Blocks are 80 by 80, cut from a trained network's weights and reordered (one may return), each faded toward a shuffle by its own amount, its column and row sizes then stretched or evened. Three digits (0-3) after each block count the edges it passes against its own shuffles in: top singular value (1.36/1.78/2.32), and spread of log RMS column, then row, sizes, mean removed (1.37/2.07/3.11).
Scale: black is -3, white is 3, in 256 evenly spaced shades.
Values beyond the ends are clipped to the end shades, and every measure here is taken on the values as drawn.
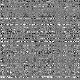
1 2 3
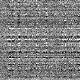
3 2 2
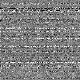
2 1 3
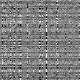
3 3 0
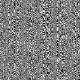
1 3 0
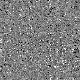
1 1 1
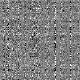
1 3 1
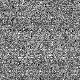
0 1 1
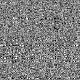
1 0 2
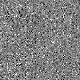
1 1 0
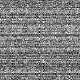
3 2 1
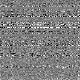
1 1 3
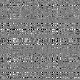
2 2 3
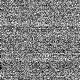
1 1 0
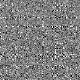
1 2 2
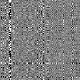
3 3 1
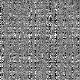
2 3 1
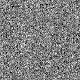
1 0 1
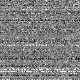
2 1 3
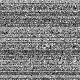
3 1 0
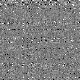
1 1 2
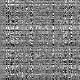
3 3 1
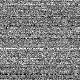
2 0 2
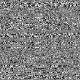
2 0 3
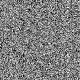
1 0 0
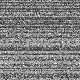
3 0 0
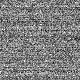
1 0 1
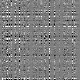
3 3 2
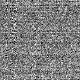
1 2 0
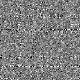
2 1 2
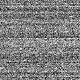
2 1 1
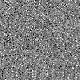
2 0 0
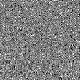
2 0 0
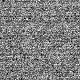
1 0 1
